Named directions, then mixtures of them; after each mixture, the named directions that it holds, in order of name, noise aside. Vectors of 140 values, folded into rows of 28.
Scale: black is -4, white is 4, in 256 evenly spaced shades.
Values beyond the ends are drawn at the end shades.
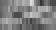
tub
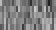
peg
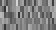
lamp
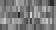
lamp, peg, tub.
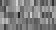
lamp, tub.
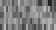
lamp, peg, tub.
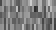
peg.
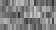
lamp, peg, tub.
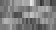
tub.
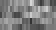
tub.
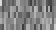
peg.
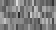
lamp, peg, tub.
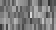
peg, tub.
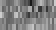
lamp, peg, tub.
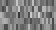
lamp, peg, tub.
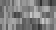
peg, tub.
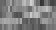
tub.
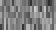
peg.
